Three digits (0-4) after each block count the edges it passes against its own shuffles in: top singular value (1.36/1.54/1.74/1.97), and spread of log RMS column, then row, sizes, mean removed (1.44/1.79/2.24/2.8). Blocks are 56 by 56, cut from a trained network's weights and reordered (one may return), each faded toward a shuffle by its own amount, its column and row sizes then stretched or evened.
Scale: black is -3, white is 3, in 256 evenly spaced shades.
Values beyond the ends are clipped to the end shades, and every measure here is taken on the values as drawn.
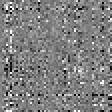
1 4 2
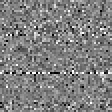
2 0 3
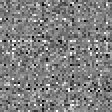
0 2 3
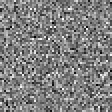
2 0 0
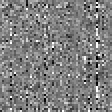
2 4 1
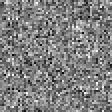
2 1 0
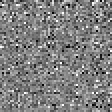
0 2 3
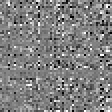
1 4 4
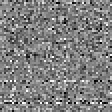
2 1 3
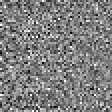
1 2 0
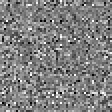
0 2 3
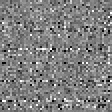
0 2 3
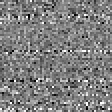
1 0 4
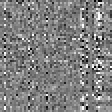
4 4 2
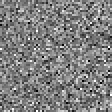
0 0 1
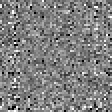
1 3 2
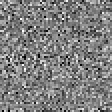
0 0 3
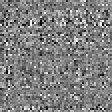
2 1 4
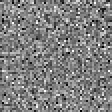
0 1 0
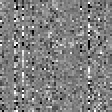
1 4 0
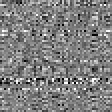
4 1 4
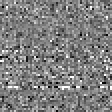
1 1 3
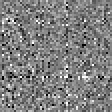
1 2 1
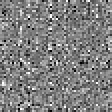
3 3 2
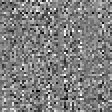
3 4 1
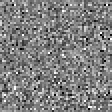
0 0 2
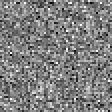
2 0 0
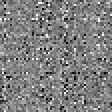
0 3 2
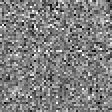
1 0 1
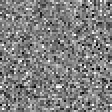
0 0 0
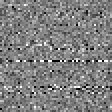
3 0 3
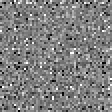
0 1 2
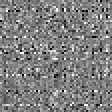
2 2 4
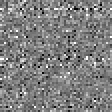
1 2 3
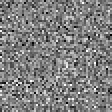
1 1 0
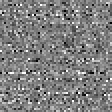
1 0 4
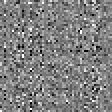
1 4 1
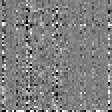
4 4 1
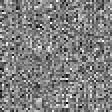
2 2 0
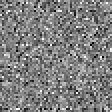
0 1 1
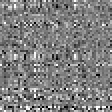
3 2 4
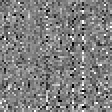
2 3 1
